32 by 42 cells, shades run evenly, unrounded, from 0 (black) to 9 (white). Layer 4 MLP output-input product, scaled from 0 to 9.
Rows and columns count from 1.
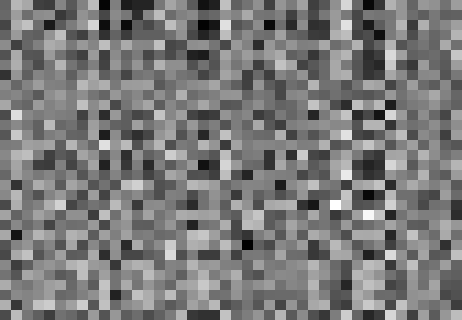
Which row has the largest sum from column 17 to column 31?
29
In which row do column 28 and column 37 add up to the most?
16
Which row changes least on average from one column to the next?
10
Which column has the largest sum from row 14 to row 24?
32
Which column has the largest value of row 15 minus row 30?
11
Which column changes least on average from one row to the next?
40
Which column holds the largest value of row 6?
36
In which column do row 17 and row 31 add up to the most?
37
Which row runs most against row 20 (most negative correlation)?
28
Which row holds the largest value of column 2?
12
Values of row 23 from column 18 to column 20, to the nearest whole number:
1 4 4
